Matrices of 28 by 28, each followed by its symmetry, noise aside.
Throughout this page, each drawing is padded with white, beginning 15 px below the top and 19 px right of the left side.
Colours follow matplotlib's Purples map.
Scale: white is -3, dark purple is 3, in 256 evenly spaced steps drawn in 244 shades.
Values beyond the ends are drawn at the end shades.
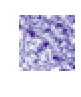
symmetric across the other diagonal.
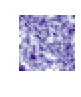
symmetric across the other diagonal.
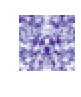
mirrored left to right.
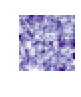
no symmetry.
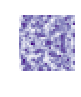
mirrored top to bottom.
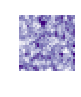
no symmetry.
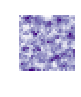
no symmetry.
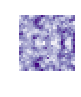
mirrored top to bottom.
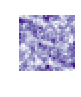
same after a half turn.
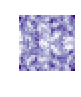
mirrored top to bottom.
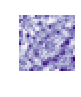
symmetric.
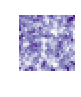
no symmetry.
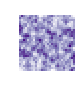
same after a half turn.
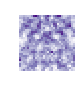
mirrored left to right.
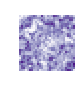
symmetric.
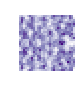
mirrored top to bottom.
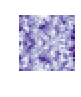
mirrored top to bottom.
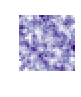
symmetric across the other diagonal.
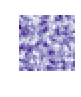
antisymmetric.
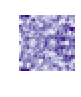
mirrored top to bottom.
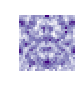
mirrored left to right.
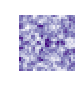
mirrored top to bottom.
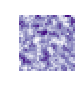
antisymmetric.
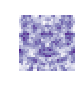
mirrored left to right.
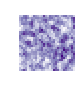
no symmetry.
